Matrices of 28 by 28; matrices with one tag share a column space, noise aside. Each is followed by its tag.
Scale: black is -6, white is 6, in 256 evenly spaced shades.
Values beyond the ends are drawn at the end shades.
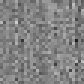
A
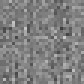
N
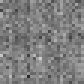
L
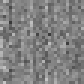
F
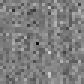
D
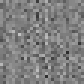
L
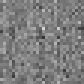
N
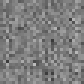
A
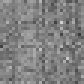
F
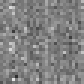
N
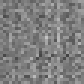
L
